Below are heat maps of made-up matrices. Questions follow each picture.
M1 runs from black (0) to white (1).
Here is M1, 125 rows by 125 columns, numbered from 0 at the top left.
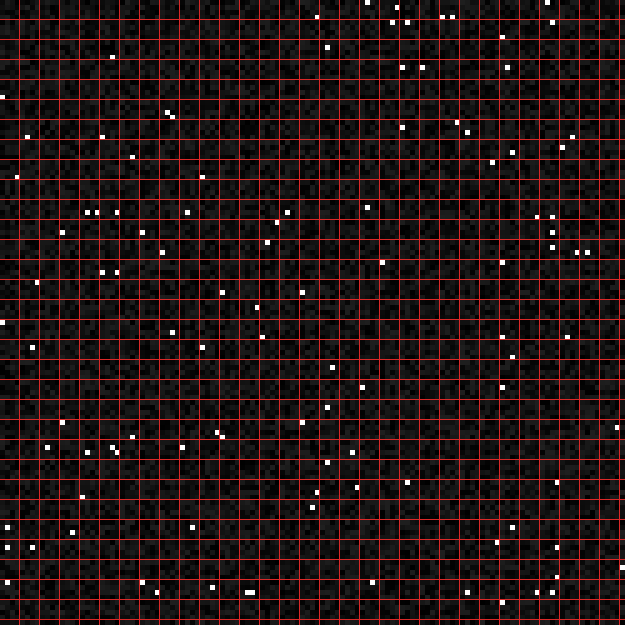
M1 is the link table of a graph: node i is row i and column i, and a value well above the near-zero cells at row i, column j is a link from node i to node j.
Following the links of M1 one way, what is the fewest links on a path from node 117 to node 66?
5
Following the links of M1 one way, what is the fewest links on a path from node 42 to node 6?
4
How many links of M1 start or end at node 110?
5
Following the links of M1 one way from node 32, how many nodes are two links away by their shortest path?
1
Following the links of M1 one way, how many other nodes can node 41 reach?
3
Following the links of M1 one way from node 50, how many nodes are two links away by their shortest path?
3
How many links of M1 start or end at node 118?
6
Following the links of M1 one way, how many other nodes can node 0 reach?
8
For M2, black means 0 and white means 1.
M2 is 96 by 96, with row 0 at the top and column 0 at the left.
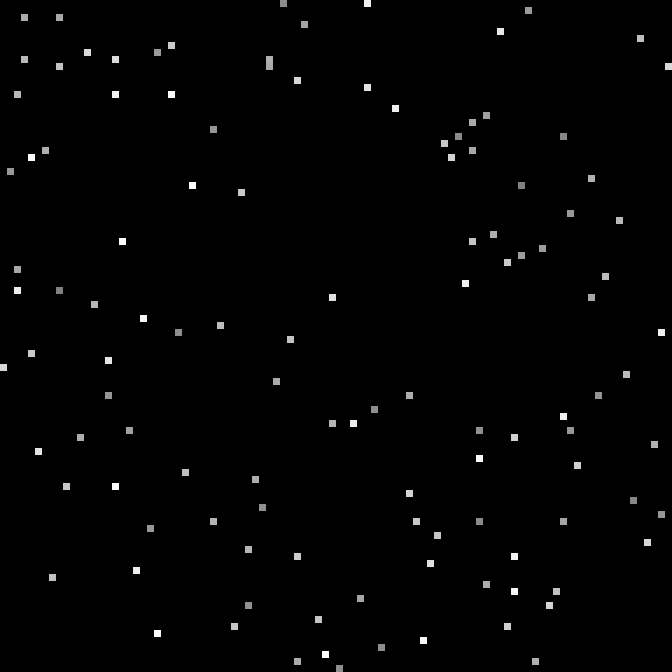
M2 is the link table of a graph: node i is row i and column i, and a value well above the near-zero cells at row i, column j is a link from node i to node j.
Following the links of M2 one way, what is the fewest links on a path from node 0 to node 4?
6
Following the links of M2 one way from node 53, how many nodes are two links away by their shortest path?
2
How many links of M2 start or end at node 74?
6
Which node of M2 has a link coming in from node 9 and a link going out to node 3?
node 8
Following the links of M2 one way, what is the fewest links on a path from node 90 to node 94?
7
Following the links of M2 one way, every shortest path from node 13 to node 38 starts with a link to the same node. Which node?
node 2
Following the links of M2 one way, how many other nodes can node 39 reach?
6
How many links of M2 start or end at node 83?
1
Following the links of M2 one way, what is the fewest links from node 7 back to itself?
7
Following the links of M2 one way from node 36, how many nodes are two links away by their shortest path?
4
